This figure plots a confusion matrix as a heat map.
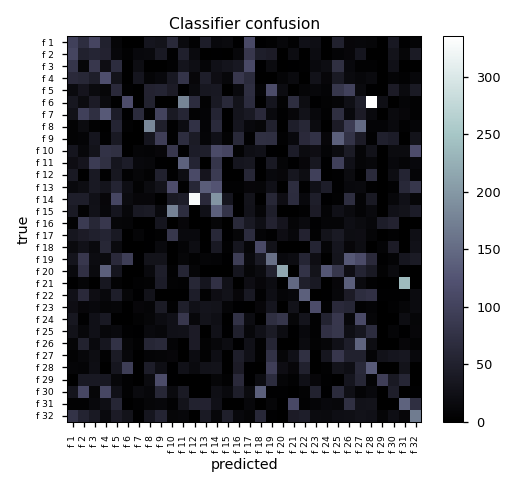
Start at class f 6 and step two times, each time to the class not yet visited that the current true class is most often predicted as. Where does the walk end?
f 19
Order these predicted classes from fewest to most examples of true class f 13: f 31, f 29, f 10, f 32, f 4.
f 29, f 4, f 31, f 32, f 10
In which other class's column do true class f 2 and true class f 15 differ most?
f 10
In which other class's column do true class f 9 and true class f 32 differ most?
f 25
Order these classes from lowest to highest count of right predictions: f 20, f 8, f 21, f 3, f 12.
f 3, f 12, f 21, f 8, f 20
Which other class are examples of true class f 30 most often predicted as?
f 18
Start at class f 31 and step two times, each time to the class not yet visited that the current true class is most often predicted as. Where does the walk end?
f 26
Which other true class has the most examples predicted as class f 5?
f 14
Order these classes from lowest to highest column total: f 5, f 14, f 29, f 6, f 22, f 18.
f 29, f 6, f 18, f 22, f 5, f 14
